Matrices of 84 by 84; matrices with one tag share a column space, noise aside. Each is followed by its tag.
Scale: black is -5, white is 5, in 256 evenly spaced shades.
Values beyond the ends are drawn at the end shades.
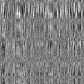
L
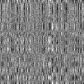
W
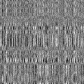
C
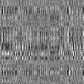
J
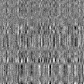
C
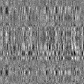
J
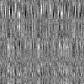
L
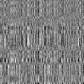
C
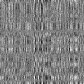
W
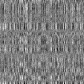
W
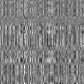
C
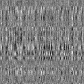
J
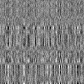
C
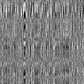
L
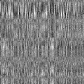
L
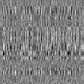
J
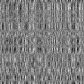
W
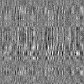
J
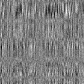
L
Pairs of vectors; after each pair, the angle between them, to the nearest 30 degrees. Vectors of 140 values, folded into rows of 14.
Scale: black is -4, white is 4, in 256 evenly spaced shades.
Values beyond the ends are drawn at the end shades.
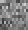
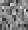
60 degrees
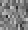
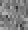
30 degrees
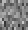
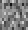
30 degrees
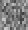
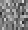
90 degrees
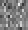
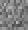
120 degrees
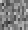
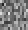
30 degrees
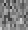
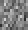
90 degrees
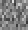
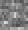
60 degrees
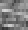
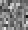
120 degrees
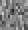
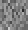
90 degrees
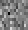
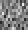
90 degrees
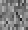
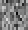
30 degrees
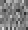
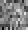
150 degrees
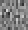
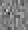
30 degrees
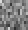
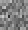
60 degrees
